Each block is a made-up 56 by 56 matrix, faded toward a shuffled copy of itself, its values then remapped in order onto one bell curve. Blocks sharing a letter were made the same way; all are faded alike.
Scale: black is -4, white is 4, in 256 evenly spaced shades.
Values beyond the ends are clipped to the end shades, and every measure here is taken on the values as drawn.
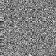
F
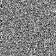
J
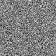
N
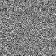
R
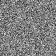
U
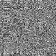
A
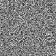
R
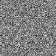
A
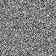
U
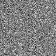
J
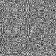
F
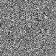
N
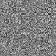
R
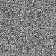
R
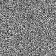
N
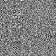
R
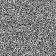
U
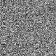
N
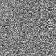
R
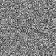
F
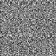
F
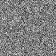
N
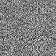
R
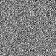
F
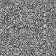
R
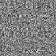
A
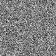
N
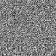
R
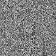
J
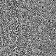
J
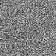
N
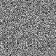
N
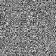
R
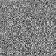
F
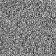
R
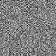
R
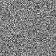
R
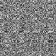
F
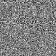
A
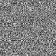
F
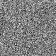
U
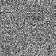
F
